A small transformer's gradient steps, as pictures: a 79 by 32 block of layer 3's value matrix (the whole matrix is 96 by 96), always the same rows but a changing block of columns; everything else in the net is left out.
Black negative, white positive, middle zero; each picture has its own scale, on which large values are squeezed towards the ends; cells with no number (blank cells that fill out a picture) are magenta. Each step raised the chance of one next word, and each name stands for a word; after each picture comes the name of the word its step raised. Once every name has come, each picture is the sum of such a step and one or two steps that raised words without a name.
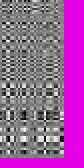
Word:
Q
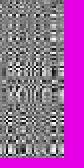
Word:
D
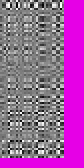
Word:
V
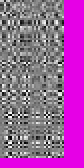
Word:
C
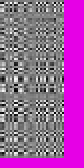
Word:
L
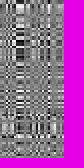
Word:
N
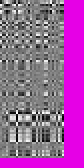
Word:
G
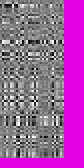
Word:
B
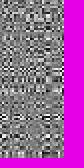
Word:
L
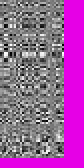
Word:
D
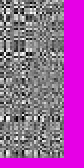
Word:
V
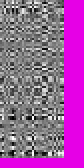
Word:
L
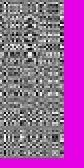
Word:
G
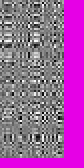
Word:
G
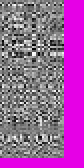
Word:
N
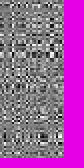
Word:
B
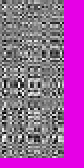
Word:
Q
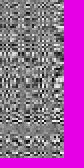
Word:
C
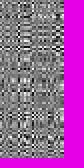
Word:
L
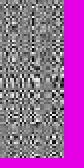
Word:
C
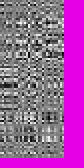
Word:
Q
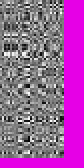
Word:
Q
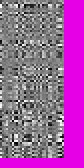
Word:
B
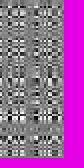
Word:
Q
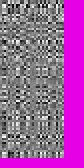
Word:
B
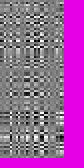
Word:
Q
